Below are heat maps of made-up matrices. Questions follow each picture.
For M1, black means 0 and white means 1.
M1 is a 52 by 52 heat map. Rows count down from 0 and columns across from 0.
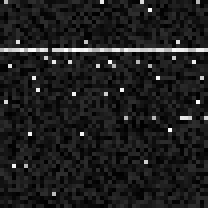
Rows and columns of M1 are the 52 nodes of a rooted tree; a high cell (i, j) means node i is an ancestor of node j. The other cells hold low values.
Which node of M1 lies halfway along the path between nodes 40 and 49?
0
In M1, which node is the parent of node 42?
32
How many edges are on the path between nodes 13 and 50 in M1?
5
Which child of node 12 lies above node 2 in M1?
16
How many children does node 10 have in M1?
3
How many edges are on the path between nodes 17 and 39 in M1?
4
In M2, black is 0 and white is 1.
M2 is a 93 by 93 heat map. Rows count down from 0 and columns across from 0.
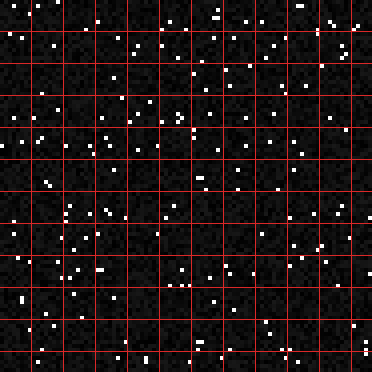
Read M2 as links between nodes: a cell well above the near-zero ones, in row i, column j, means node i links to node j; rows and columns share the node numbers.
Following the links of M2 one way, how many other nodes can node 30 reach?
7
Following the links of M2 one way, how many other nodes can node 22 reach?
9
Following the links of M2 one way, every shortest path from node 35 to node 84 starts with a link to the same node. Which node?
node 9
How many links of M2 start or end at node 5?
9
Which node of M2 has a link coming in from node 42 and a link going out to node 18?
node 73
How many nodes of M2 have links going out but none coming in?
7
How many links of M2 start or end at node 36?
8
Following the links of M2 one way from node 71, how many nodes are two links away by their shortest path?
6
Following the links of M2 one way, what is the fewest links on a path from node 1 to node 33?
6
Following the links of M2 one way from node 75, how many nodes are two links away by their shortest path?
10
